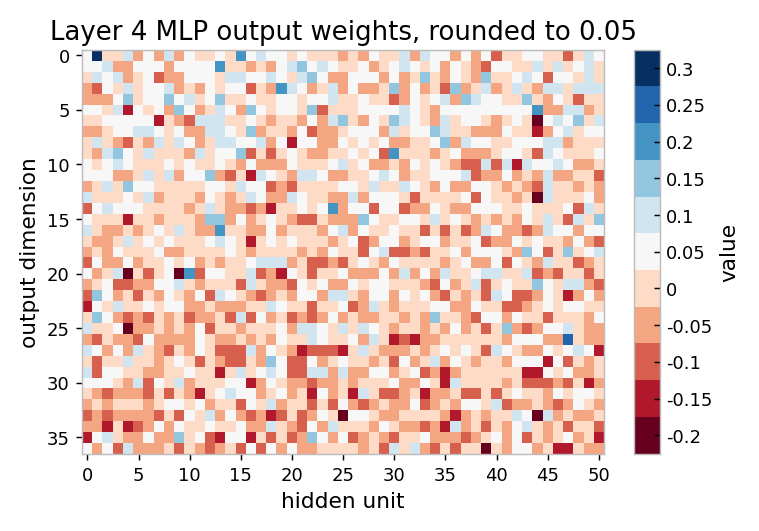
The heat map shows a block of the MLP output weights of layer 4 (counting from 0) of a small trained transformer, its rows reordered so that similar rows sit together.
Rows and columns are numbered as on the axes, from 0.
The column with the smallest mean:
44
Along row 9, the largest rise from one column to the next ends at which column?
30
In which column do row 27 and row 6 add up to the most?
48
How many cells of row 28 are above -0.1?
42
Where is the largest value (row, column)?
0, 1
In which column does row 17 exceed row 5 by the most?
4
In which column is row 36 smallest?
39
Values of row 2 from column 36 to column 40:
0.05 0 -0.05 0.15 0
